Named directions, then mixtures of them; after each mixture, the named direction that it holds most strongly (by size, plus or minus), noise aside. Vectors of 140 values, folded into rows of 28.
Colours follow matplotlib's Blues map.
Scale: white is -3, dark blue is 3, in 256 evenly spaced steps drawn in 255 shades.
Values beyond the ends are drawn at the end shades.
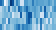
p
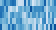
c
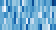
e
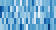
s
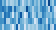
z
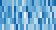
z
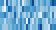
e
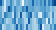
e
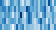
z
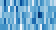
s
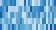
c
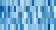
z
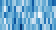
e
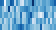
p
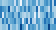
s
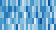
z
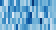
p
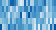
c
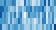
c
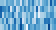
s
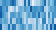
c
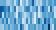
s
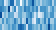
s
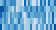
c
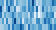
s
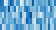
p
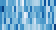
z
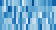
e
